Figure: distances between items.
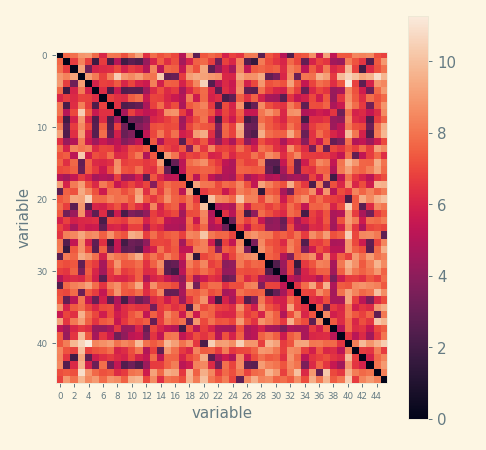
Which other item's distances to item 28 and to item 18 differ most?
19
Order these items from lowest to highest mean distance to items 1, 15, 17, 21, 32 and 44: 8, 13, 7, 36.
7, 36, 8, 13
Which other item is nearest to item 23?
6
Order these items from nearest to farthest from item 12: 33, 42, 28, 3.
42, 33, 28, 3
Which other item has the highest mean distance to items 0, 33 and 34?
40
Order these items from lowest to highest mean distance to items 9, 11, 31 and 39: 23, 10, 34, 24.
34, 10, 24, 23
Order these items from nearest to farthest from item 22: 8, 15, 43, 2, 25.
43, 2, 8, 15, 25
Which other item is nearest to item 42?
2
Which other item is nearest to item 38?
17
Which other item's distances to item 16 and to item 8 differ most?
3
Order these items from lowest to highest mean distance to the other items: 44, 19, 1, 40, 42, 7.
1, 7, 42, 19, 44, 40
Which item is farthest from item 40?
4
